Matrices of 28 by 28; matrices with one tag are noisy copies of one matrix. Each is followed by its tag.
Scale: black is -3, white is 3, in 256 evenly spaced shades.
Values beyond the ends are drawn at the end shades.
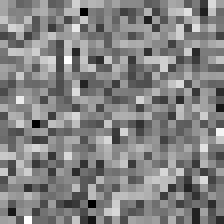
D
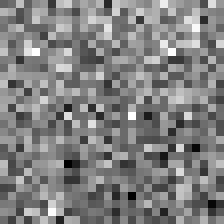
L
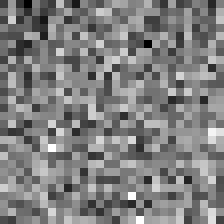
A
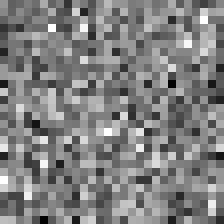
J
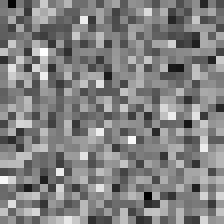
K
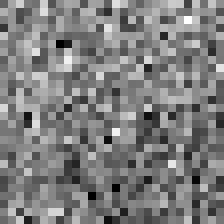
L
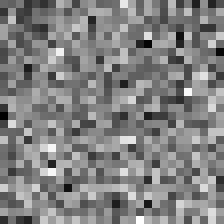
A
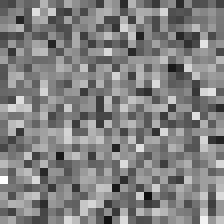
K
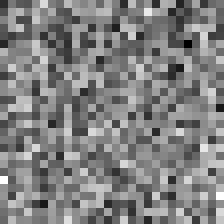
K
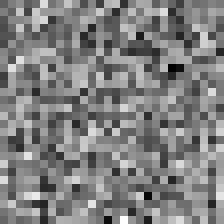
K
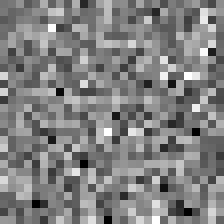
J
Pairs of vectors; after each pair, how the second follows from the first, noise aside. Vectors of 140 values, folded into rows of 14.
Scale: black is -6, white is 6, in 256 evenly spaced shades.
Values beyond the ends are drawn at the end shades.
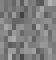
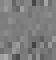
reversed, partly zeroed.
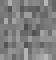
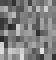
wrapped around, scaled up.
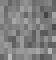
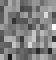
negated, scaled up.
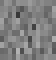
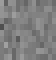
wrapped around, shrunk.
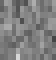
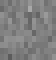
wrapped around, shrunk.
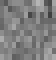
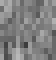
reversed.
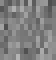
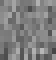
reversed.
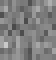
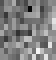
wrapped around, negated, scaled up.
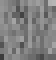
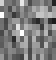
wrapped around, negated, scaled up.
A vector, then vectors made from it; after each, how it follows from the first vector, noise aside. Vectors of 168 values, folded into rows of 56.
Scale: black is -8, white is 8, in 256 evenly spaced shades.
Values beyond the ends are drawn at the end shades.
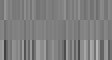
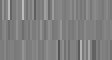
wrapped around, negated, partly zeroed.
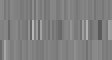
wrapped around, negated, partly zeroed.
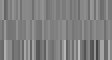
negated.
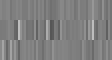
wrapped around, negated, partly zeroed.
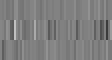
wrapped around, negated, partly zeroed.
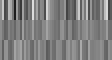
reversed, negated, scaled up.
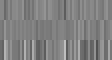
negated.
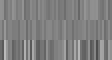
negated.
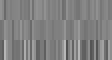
negated.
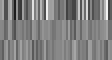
reversed, negated, scaled up.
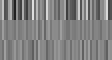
reversed, negated, scaled up.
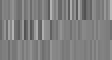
wrapped around, negated.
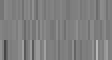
partly zeroed.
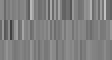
wrapped around, negated.
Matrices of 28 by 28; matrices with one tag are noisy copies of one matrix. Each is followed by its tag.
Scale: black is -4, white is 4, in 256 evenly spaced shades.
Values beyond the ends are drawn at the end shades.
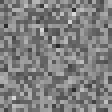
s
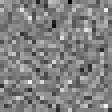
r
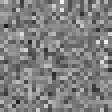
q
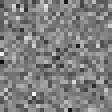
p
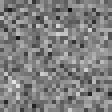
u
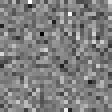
p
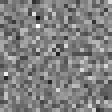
u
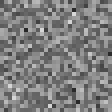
s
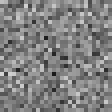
q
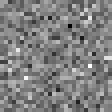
q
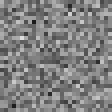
q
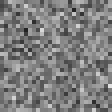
s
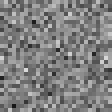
q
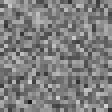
r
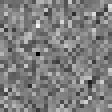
p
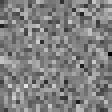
s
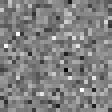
r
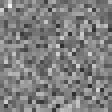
r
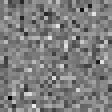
q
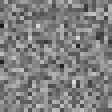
p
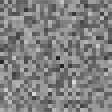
p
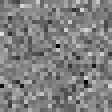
s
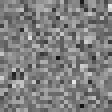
p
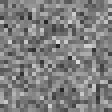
s
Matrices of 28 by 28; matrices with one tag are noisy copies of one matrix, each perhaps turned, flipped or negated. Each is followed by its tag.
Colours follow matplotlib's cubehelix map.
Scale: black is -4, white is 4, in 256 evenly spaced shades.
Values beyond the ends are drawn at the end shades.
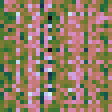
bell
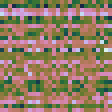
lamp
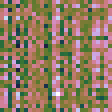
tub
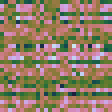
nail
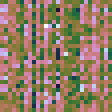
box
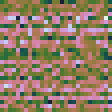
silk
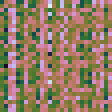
lamp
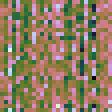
silk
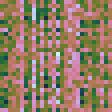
box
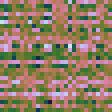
nail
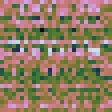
bell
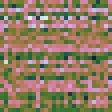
tub
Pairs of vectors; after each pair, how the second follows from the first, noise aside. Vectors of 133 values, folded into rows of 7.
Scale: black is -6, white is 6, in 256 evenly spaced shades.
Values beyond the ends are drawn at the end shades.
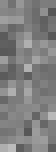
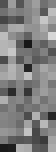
negated, scaled up.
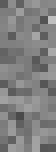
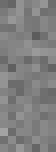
reversed, shrunk.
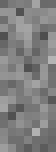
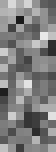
reversed, negated, scaled up.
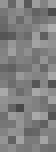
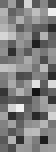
negated, scaled up.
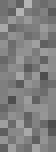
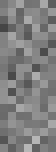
reversed.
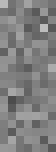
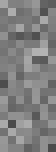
reversed, negated.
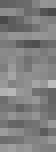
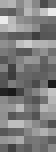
negated, scaled up.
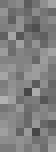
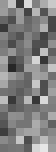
wrapped around, negated, scaled up.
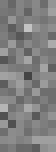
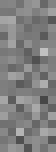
wrapped around.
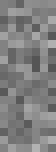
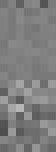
wrapped around, partly zeroed.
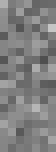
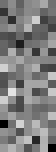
reversed, negated, scaled up.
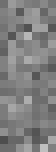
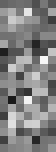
wrapped around, scaled up.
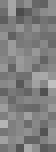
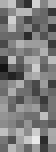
reversed, negated, scaled up.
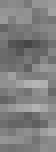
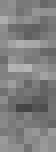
reversed.
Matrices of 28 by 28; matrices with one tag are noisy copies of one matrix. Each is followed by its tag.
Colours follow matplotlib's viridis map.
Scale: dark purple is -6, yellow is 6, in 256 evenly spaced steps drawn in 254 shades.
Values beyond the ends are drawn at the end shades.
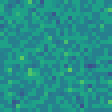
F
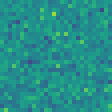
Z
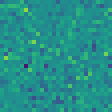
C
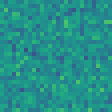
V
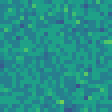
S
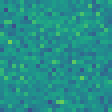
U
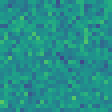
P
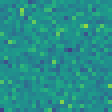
U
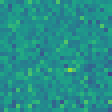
F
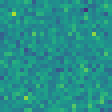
V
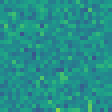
V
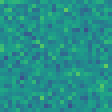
S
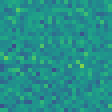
C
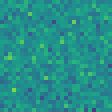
C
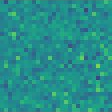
V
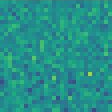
C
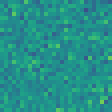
V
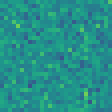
P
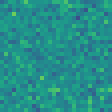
V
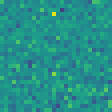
Z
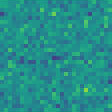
Z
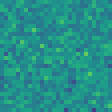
C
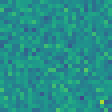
V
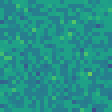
C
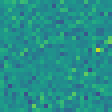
S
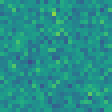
Z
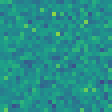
Z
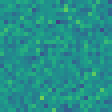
S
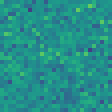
C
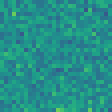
V
